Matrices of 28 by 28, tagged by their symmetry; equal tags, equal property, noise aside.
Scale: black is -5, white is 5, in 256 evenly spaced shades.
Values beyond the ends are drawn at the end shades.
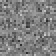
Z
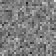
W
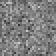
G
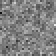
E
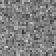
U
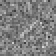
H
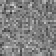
U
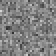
G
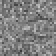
G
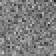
W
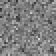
H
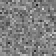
U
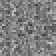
G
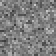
H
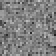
E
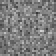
Z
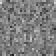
Z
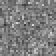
H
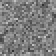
E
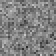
H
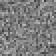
E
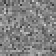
W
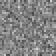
E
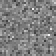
U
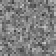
E
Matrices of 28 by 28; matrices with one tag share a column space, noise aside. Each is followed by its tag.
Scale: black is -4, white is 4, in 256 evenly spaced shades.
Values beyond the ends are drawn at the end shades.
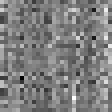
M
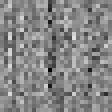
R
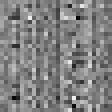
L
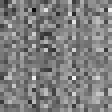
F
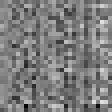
L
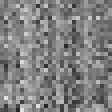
L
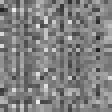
F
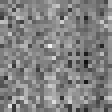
L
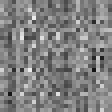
R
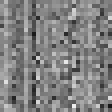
L
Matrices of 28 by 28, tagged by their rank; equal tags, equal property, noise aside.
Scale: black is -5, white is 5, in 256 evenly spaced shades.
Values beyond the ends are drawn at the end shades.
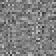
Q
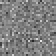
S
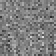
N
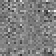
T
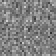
S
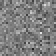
Q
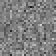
S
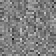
Q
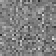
Q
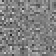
N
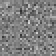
N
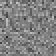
S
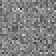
Q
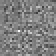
T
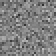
S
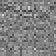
T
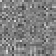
N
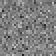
Q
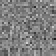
N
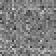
T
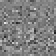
T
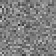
N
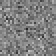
S
